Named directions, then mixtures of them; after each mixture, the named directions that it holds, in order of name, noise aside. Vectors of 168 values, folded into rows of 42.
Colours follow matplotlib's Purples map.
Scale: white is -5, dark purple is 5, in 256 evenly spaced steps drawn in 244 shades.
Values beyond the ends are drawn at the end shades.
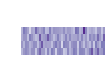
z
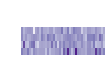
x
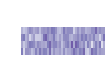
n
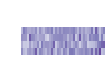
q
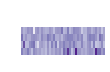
x.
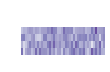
n, q.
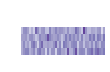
x, z.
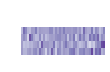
q, z.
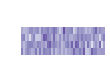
n.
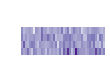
x.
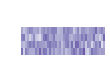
n.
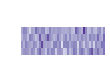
z.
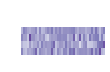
q.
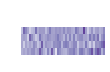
q, z.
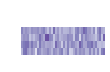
q, z.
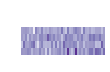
x, z.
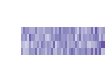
q.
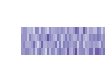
x, z.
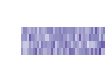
q.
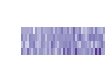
q, x.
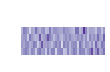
z.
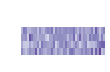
q.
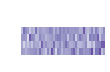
q, z.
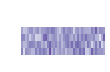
n.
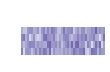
n.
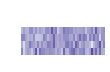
n, q.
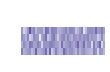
n, z.
